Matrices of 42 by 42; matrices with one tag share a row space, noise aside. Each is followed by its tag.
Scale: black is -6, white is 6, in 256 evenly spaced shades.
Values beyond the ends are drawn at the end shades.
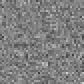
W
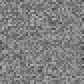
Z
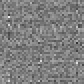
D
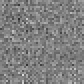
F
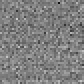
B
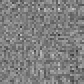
B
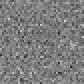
B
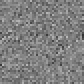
Z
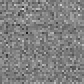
F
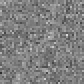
W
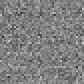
D
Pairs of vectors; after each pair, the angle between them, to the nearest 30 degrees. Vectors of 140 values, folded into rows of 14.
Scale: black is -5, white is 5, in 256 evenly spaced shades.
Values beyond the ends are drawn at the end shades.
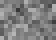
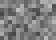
150 degrees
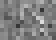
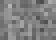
120 degrees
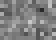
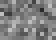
30 degrees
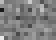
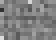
30 degrees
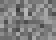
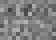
150 degrees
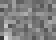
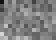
60 degrees
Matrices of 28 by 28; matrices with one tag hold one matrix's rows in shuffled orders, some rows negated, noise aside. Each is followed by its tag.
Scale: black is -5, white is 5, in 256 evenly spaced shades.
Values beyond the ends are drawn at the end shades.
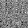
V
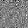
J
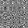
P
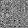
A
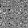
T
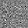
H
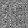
H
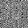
V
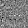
A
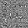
H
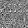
A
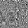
J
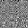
J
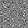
P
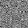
V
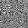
T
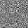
J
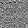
A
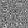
H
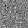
H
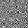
J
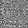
A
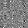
P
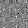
J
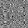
P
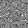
V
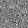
J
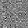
H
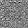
A
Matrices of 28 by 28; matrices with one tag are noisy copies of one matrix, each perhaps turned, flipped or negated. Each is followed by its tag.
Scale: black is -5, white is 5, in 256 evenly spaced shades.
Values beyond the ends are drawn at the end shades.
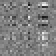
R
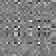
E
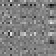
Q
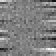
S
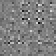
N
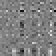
Q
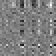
Q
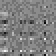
Q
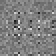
E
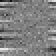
S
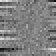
S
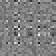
E
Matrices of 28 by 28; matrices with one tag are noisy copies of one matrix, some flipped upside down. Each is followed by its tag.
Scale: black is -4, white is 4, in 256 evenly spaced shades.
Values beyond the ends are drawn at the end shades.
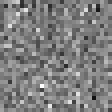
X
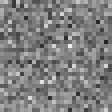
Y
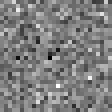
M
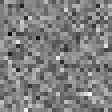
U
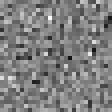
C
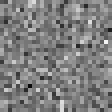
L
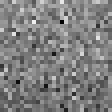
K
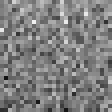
K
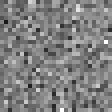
L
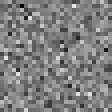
U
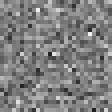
M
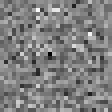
M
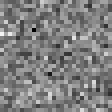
C
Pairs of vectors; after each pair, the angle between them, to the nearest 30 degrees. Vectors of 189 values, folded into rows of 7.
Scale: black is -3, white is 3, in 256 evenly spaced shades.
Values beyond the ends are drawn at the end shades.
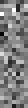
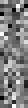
150 degrees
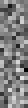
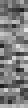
120 degrees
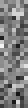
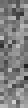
150 degrees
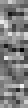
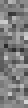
30 degrees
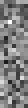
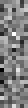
120 degrees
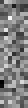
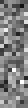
60 degrees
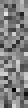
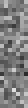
120 degrees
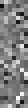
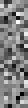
150 degrees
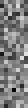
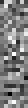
90 degrees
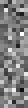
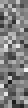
90 degrees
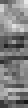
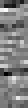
90 degrees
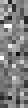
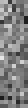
30 degrees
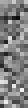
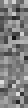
60 degrees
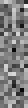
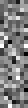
90 degrees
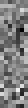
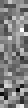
150 degrees
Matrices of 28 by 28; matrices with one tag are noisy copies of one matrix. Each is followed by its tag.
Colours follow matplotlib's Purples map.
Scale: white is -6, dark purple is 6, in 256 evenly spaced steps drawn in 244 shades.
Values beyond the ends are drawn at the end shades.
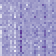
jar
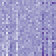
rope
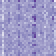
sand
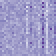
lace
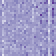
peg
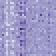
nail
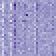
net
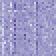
net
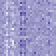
nail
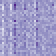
net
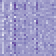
net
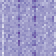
sand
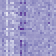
nail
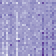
rope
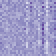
lace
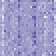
sand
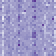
sand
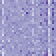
peg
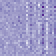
lace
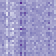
nail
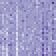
rope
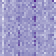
sand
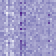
nail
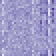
peg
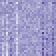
rope
